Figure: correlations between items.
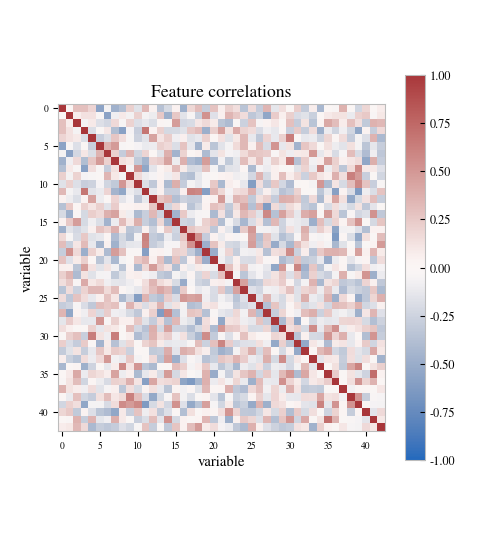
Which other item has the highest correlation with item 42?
18
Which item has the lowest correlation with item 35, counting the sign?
20
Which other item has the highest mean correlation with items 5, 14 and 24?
7
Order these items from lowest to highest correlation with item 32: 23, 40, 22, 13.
22, 13, 40, 23
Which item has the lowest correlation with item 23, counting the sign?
16
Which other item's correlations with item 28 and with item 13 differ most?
21
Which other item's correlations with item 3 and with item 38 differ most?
39
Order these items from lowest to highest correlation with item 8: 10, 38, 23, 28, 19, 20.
23, 20, 28, 38, 19, 10
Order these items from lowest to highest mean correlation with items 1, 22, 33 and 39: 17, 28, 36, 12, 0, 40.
17, 12, 0, 28, 36, 40
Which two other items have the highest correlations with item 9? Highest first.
38, 39
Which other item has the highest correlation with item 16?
25
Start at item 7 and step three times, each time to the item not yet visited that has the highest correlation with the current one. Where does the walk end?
12
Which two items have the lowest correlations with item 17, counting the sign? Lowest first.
36, 39
